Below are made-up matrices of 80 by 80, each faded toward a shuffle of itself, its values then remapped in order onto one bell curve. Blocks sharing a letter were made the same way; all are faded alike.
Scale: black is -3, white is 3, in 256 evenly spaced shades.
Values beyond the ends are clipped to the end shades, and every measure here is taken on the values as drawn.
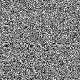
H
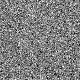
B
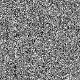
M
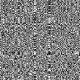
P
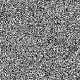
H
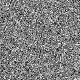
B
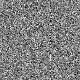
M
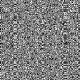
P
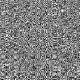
P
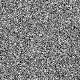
B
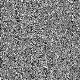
M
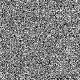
H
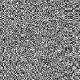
P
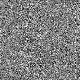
M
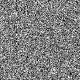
B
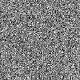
H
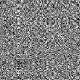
P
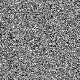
H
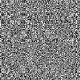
P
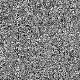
M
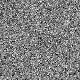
B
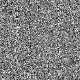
M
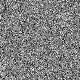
B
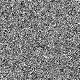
B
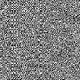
P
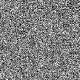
H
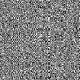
P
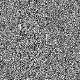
M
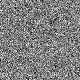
H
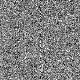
M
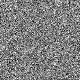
B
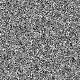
B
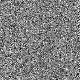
M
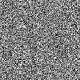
H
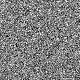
B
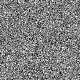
B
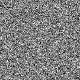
B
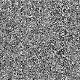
M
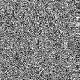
H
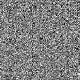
H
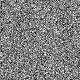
B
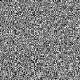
P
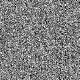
B
